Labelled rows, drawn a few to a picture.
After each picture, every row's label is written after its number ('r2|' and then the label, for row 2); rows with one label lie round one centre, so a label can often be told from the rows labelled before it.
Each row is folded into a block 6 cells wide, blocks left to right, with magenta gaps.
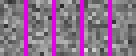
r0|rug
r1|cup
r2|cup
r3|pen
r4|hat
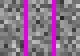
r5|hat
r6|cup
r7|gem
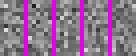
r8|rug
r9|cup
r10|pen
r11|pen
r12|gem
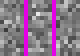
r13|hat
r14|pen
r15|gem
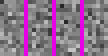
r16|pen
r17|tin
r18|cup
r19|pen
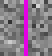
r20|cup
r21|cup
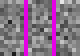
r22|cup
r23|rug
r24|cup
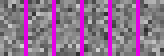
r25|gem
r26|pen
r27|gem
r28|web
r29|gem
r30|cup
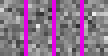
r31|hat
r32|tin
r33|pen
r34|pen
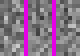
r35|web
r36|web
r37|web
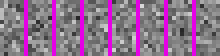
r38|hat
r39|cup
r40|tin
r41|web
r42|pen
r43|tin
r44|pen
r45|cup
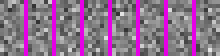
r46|gem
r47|cup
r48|web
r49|pen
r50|pen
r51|hat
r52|hat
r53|web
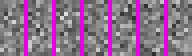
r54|pen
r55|gem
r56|pen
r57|web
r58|tin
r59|cup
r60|cup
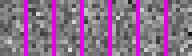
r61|web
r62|pen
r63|web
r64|hat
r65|pen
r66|hat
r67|web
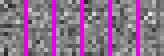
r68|rug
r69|hat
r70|pen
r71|pen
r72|web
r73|pen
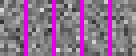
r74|hat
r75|tin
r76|pen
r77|cup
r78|pen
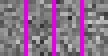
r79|gem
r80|gem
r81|gem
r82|rug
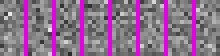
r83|pen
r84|web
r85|cup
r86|cup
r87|pen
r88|gem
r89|rug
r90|hat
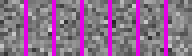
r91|gem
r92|web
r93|cup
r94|rug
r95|gem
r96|cup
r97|hat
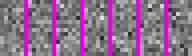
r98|web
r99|rug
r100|rug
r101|hat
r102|cup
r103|gem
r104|pen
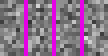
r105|gem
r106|gem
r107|tin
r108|cup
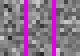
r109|cup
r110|cup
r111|rug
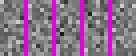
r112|rug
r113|tin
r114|rug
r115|pen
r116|gem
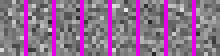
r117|pen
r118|web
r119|tin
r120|gem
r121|tin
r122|cup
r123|tin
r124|hat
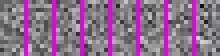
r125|web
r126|gem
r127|web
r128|cup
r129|cup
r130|cup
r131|tin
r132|cup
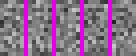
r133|gem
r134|gem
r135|web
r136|gem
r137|gem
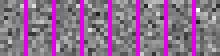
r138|gem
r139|rug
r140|gem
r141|rug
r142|cup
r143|cup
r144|cup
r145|hat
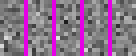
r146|gem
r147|rug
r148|cup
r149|pen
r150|rug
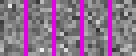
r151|gem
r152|web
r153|tin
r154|pen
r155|web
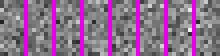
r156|hat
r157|rug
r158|hat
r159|cup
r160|web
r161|gem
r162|web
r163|hat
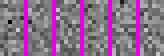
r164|cup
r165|hat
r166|gem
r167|cup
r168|rug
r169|rug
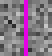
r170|cup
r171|web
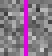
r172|pen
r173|web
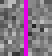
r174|gem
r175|rug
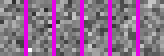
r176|hat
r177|pen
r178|hat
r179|tin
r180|web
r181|gem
